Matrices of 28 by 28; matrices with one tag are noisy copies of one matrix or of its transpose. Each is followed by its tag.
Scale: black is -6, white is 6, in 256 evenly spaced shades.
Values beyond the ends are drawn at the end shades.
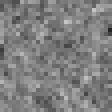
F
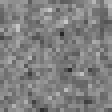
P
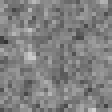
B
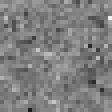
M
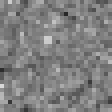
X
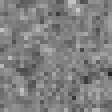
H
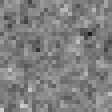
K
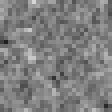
B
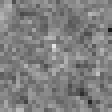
M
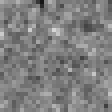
B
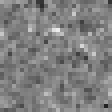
B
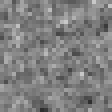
P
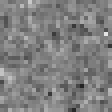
H
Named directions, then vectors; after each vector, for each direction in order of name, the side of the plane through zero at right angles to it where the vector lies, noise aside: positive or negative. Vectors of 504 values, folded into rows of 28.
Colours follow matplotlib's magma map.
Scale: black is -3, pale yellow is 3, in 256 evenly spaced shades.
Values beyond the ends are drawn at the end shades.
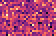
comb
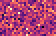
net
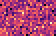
negative, negative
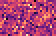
negative, positive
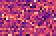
positive, negative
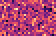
positive, negative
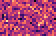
negative, positive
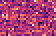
positive, negative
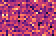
positive, negative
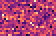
positive, negative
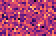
negative, positive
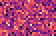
negative, negative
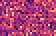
positive, positive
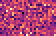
positive, positive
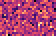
negative, positive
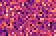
positive, positive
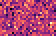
negative, negative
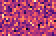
positive, negative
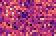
positive, positive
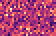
positive, positive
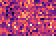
negative, negative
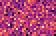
negative, negative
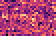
positive, negative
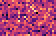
negative, positive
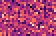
positive, negative
